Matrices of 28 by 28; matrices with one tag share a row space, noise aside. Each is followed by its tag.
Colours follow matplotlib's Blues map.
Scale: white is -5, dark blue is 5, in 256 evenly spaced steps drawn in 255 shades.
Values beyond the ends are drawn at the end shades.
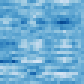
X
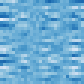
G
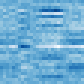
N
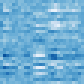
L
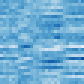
N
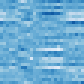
N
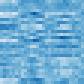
X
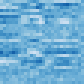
X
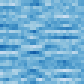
X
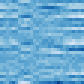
N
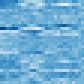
X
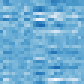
L
